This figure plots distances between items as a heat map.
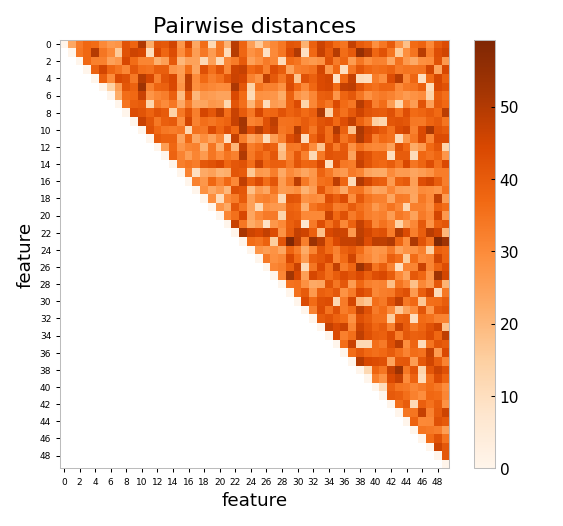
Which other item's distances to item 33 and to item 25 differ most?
0
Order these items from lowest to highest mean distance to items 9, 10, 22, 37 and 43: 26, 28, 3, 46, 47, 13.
28, 13, 26, 3, 46, 47
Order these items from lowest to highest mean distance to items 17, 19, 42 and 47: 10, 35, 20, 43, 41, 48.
20, 43, 41, 35, 48, 10
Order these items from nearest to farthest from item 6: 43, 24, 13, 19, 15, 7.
24, 15, 7, 19, 43, 13
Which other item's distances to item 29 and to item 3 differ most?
36
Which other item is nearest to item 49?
12
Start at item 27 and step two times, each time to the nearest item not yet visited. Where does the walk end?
44
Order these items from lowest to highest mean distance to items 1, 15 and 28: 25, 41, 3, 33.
25, 41, 3, 33
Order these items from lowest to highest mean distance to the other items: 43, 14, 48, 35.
43, 35, 14, 48
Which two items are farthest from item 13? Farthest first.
23, 38
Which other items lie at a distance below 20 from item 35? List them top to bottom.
4, 30, 38, 39, 46
